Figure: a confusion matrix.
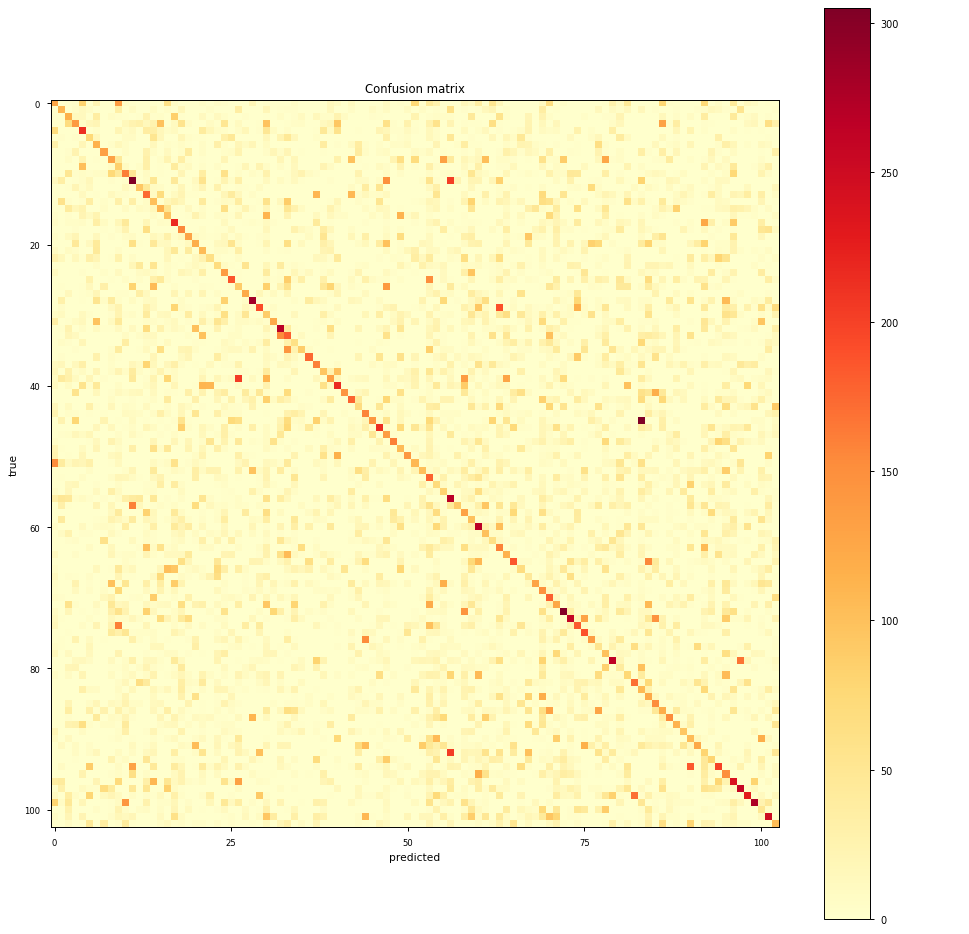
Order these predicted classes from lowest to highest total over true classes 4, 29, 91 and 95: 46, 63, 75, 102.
46, 102, 75, 63
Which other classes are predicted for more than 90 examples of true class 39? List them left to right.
26, 30, 58, 64
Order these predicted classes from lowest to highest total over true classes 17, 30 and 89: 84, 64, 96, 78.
78, 84, 64, 96
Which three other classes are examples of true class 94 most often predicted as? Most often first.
90, 11, 5
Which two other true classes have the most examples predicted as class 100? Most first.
90, 31
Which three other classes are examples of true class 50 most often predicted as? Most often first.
40, 101, 38
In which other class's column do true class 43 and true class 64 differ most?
33
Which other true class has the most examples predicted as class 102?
43
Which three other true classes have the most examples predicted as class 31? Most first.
72, 48, 101
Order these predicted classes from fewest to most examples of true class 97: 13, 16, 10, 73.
10, 73, 13, 16
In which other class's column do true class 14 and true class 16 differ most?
49
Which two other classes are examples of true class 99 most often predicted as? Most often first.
10, 0
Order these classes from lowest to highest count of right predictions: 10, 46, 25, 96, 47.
47, 10, 25, 46, 96
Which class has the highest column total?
53
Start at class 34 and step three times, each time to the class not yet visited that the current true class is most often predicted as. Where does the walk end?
56
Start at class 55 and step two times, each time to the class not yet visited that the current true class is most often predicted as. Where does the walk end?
63
